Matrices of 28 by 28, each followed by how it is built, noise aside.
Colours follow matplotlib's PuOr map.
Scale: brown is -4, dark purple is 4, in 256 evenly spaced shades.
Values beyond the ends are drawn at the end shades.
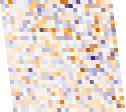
upper triangular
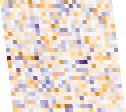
blocks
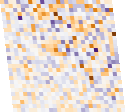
upper triangular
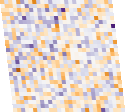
Hankel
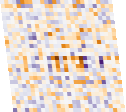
low rank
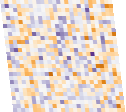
blocks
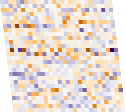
uneven rows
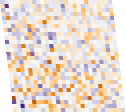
lower triangular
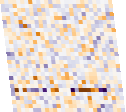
uneven rows
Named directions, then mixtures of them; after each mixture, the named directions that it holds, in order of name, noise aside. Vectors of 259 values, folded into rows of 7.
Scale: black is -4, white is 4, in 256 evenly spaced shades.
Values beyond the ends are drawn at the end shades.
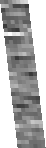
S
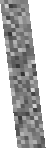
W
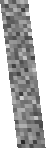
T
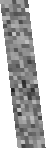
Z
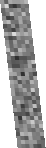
S, W.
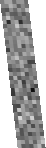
W, Z.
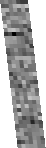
S, Z.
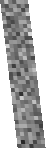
T.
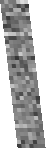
S, T.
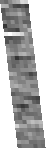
S.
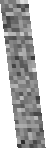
S, T.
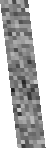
Z.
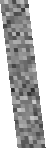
T, Z.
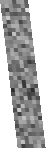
Z.
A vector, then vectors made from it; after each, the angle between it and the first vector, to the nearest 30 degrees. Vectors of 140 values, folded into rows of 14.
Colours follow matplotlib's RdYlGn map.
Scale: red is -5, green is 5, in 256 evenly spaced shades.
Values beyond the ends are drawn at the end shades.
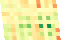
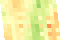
120 degrees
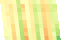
90 degrees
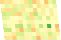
60 degrees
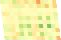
30 degrees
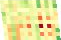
150 degrees
